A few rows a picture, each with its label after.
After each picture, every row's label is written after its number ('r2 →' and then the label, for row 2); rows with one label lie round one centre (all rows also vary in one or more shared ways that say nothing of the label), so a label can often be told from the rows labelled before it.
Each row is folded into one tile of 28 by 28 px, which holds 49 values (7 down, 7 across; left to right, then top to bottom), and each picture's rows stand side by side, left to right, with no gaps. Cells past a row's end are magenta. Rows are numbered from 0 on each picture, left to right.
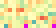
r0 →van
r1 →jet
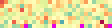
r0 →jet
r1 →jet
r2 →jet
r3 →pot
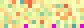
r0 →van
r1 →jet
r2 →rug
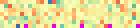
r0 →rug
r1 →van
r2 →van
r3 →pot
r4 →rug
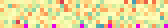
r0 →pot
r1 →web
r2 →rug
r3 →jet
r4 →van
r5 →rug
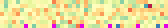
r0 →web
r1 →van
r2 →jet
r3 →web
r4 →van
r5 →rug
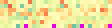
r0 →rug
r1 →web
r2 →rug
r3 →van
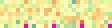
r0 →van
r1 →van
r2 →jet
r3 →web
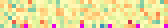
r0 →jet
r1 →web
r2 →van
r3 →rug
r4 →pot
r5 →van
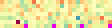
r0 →pot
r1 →rug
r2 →rug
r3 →jet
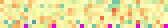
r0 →pot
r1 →jet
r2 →web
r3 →pot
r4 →van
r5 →pot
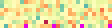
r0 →van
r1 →pot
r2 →web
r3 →van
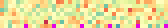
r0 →web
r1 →pot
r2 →jet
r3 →jet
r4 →van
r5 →rug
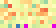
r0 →rug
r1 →web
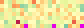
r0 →pot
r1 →rug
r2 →pot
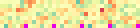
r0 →van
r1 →jet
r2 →van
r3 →van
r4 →jet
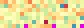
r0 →rug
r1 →pot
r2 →rug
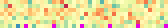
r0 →rug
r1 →van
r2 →rug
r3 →web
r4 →van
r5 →rug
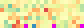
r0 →pot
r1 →van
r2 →pot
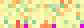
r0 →pot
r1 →pot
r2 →rug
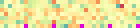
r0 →van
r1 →van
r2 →pot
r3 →rug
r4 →rug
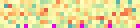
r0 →rug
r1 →web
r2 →jet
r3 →jet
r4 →web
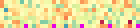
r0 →web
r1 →van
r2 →rug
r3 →pot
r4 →pot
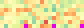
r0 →van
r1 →pot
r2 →web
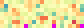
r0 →web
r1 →jet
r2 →pot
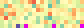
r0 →rug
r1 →rug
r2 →van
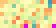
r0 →jet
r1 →van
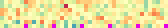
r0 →van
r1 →jet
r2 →rug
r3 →jet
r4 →jet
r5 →web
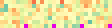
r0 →web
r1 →rug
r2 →rug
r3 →jet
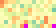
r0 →jet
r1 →pot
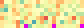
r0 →web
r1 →jet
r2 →jet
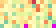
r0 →jet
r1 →rug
